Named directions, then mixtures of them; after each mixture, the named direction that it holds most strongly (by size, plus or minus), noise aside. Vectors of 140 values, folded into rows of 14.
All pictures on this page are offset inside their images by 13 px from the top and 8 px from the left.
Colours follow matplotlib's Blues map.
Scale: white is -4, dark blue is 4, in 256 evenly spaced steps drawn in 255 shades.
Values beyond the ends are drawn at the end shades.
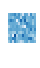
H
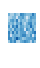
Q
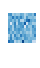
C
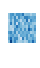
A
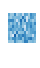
H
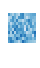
Q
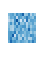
A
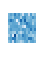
H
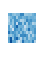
A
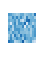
C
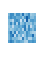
A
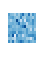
H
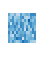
Q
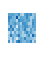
Q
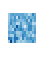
A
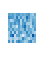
Q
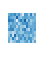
H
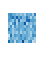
C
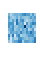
C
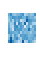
C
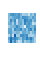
H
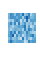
A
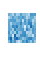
Q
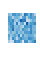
C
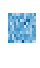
C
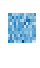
C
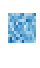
C
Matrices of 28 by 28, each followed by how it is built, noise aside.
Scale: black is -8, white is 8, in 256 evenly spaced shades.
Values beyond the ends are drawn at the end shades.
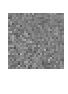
lower triangular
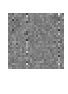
uneven columns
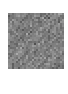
Hankel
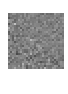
lower triangular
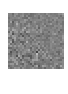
lower triangular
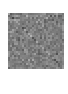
diagonal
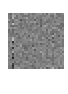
uneven columns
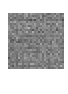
blocks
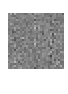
uneven columns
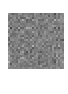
low rank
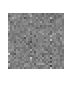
uneven columns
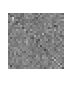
diagonal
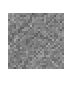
Hankel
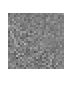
lower triangular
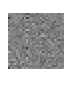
uneven columns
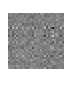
low rank
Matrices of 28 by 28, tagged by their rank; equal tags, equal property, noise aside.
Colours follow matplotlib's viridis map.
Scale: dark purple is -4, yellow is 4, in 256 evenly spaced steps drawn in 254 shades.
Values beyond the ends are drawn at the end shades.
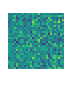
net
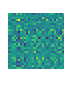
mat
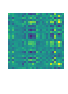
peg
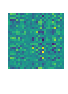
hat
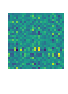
hat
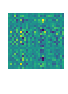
mat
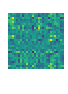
mat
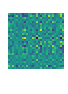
hat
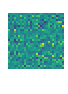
net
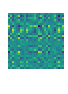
peg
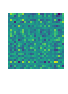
hat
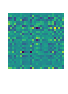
hat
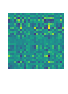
hat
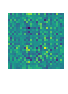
mat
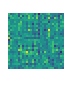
net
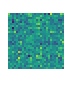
net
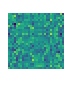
net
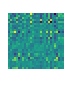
hat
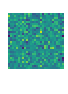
net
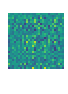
mat
